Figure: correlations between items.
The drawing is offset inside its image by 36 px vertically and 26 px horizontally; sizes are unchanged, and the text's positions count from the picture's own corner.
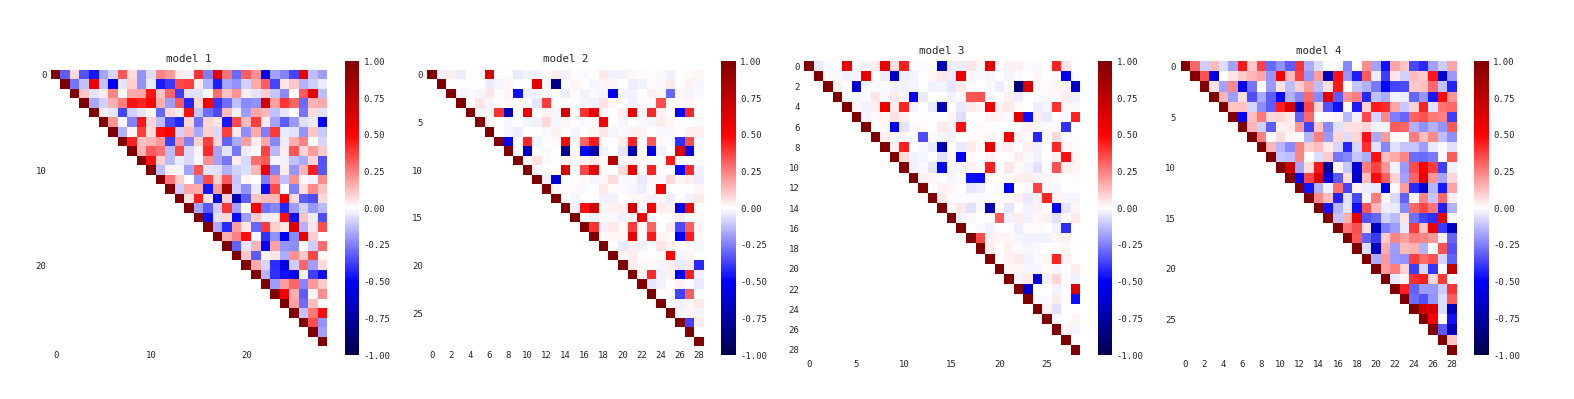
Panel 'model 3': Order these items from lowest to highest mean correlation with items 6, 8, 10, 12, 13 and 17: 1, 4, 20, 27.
27, 20, 1, 4
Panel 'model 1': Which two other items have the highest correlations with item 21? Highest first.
14, 5
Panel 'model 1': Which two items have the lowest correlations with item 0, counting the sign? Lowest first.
22, 4
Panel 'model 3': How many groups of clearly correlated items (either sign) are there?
7
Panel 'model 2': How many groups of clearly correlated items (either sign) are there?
8
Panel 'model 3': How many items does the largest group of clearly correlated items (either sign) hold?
7
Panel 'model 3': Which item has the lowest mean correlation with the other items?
14
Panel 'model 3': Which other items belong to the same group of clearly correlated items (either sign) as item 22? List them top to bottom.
2, 5, 23, 28
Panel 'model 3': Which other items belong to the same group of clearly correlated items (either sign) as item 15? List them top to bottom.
20
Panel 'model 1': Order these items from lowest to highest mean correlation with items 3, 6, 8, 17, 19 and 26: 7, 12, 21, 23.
21, 23, 12, 7
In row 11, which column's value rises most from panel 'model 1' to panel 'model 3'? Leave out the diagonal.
1
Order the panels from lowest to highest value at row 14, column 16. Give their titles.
model 1, model 4, model 3, model 2
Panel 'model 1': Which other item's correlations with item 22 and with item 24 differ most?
23
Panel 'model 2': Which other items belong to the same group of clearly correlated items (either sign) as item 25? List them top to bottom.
2, 9, 19
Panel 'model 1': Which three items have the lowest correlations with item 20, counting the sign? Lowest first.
24, 23, 13
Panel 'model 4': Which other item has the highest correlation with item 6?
0
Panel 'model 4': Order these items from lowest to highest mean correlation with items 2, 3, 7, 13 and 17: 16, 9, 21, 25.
9, 21, 16, 25
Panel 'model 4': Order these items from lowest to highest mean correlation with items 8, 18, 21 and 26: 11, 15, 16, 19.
11, 15, 16, 19
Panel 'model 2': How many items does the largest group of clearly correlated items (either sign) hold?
11
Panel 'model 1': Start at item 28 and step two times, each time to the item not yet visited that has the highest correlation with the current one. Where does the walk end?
16
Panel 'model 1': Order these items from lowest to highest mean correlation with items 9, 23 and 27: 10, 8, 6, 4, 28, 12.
28, 4, 8, 12, 10, 6
